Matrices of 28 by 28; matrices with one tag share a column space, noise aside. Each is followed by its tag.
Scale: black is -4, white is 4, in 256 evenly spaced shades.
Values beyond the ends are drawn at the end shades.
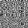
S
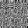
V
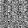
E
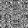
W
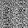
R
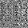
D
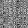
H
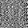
D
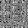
E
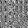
E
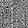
R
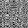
H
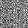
R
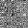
S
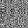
H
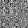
V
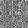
E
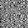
W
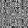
V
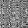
H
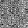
H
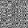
D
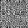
E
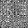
E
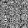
W
